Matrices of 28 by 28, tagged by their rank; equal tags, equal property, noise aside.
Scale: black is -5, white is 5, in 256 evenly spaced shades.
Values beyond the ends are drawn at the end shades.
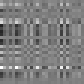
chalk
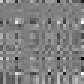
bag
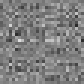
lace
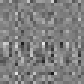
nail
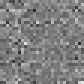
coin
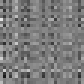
bag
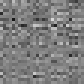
lace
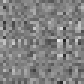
lace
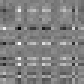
chalk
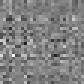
lace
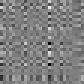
bag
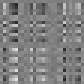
chalk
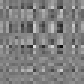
chalk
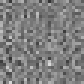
lace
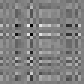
chalk
